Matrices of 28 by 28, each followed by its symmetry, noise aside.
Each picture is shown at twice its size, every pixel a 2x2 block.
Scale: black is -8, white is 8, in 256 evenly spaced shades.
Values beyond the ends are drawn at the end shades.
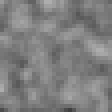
no symmetry.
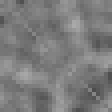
symmetric.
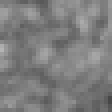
no symmetry.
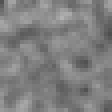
no symmetry.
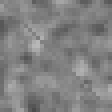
no symmetry.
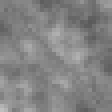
symmetric across the other diagonal.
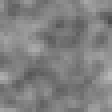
no symmetry.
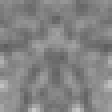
mirrored left to right.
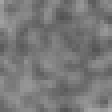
symmetric across the other diagonal.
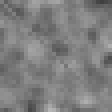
no symmetry.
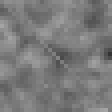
no symmetry.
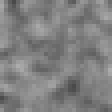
no symmetry.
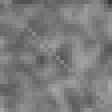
no symmetry.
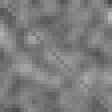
no symmetry.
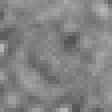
symmetric across the other diagonal.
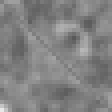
symmetric across the other diagonal.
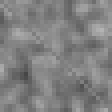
no symmetry.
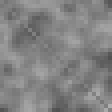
symmetric.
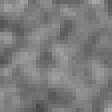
no symmetry.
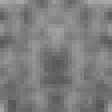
mirrored left to right.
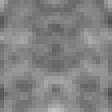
mirrored left to right.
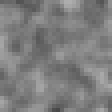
no symmetry.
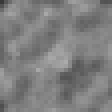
symmetric.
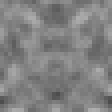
mirrored left to right.
